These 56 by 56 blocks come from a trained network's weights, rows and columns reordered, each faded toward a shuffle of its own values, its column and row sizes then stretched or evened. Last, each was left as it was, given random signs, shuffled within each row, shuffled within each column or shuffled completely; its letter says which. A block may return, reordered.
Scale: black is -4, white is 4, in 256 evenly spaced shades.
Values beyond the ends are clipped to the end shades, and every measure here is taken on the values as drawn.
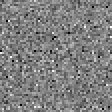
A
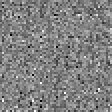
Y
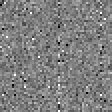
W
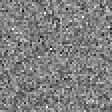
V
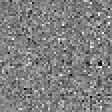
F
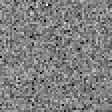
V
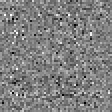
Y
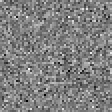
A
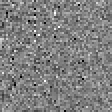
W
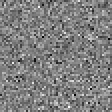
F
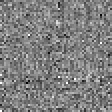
F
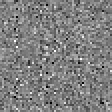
W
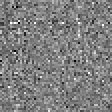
Y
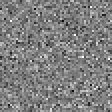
A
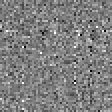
Y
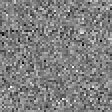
A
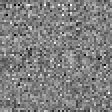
F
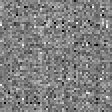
F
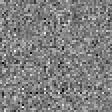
Y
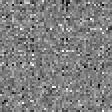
F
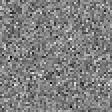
A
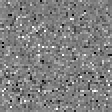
A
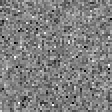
V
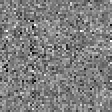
Y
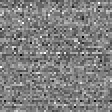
F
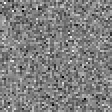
V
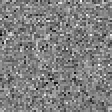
A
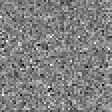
Y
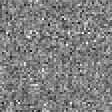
A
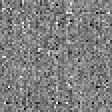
F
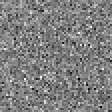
V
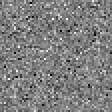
A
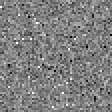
V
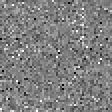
W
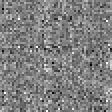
F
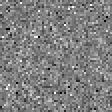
V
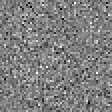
W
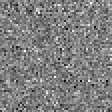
A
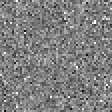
W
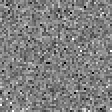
V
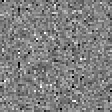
W
